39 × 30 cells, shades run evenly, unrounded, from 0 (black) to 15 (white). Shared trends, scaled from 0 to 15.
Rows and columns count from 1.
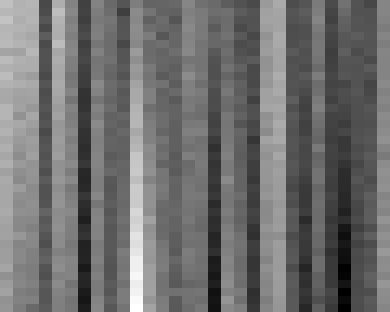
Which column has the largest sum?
11
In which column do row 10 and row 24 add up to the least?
7
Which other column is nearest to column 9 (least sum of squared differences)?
14
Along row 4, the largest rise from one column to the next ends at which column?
5
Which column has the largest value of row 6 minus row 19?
17
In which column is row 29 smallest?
27
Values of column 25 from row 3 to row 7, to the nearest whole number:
8 7 7 7 7
